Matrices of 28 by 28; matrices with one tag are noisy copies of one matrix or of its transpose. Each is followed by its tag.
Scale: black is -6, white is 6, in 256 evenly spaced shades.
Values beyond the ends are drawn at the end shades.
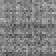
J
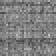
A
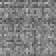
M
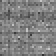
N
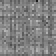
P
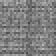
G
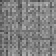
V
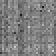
M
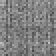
G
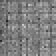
V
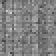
A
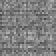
P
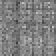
N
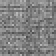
G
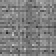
G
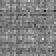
P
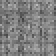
M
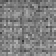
V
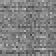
G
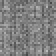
P
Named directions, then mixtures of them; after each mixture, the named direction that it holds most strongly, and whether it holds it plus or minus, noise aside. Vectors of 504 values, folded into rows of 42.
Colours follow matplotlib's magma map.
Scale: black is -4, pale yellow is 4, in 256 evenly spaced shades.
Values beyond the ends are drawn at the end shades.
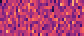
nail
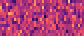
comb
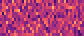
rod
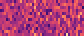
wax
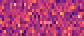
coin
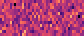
coin, minus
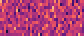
nail, minus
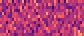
rod, minus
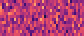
comb, plus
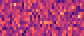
coin, plus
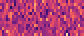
wax, plus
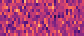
rod, plus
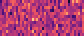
nail, plus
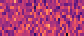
wax, minus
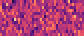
comb, plus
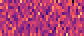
wax, plus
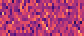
rod, minus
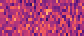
wax, minus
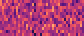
nail, minus
